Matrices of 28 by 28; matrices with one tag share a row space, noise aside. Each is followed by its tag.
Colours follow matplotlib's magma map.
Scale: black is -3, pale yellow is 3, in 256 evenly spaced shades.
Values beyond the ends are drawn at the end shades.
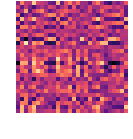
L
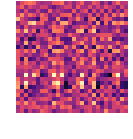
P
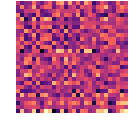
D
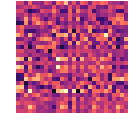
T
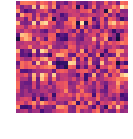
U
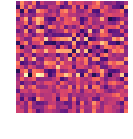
L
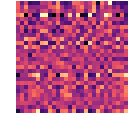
P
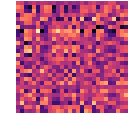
D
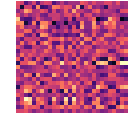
D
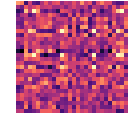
T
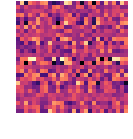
P
